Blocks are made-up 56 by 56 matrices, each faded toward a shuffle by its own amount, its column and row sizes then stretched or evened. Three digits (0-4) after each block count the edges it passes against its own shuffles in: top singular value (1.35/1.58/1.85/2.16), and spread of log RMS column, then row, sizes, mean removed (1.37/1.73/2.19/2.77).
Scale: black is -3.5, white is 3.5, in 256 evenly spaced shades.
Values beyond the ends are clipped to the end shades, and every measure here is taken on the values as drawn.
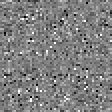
0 2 2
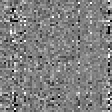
2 4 2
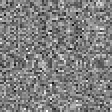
3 0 0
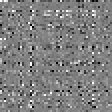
4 3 4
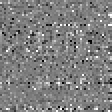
2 0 3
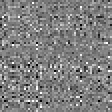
4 2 3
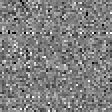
3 1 1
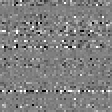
2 1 4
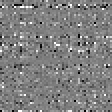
3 2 4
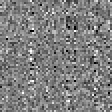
3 3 0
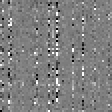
3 4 0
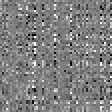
4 4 2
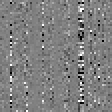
3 4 0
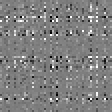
3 4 4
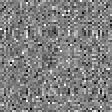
4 1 0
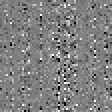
2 4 0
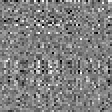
4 2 3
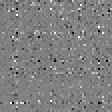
1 2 3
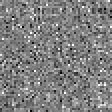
3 1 0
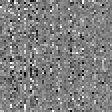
1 4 0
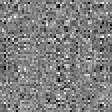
4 2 1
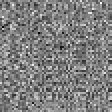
4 0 1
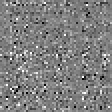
1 3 2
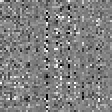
2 4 3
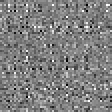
3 2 4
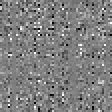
0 4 3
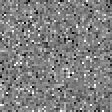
0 0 0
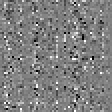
0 4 2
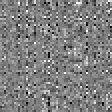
3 4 2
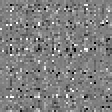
3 3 3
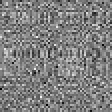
4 1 0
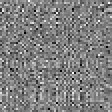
4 2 0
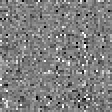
1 2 2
